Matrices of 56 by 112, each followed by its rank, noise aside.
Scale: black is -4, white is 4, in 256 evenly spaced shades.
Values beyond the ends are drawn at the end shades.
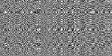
four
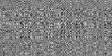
five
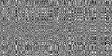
three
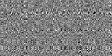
four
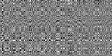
four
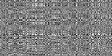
three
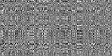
five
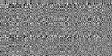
three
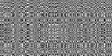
three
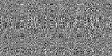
six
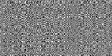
four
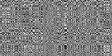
four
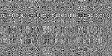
five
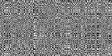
three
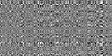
three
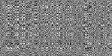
four
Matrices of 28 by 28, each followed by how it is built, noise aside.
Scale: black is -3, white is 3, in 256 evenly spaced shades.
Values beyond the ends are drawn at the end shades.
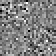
block diagonal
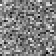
repeating rows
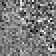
upper triangular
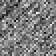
Hankel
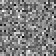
repeating rows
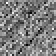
Hankel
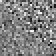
upper triangular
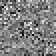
block diagonal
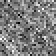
Toeplitz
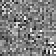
block diagonal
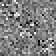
block diagonal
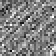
Hankel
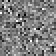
block diagonal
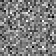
repeating rows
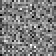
repeating rows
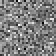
repeating rows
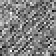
Hankel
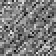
Hankel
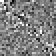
block diagonal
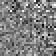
upper triangular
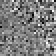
upper triangular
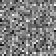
repeating rows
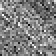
Toeplitz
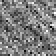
Toeplitz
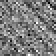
Toeplitz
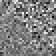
upper triangular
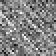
Toeplitz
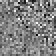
upper triangular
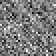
Toeplitz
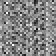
repeating rows
